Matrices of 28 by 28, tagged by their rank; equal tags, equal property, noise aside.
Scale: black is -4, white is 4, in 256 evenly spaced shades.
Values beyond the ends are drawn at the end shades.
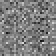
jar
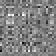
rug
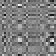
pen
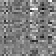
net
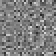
rug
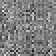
jar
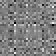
net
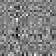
rug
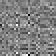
rug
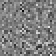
jar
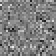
jar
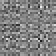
net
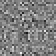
jar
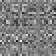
rug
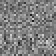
jar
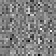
jar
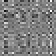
net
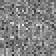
jar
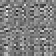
net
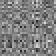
net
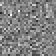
jar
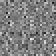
jar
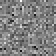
jar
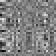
net
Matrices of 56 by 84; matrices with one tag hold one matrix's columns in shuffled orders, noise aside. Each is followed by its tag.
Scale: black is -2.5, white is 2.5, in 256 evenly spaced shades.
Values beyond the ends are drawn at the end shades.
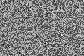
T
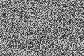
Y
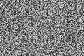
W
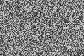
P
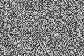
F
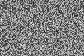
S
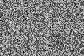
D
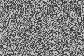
S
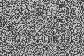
W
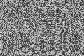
D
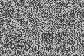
D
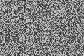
W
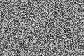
Y
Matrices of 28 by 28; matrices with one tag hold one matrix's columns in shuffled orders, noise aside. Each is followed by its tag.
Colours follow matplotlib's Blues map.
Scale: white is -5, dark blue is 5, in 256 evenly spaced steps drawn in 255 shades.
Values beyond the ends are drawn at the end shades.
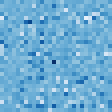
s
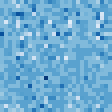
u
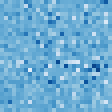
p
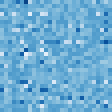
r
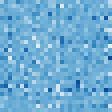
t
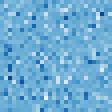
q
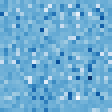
q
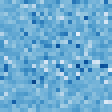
p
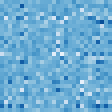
s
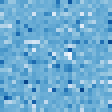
r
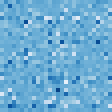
s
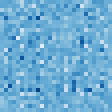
t
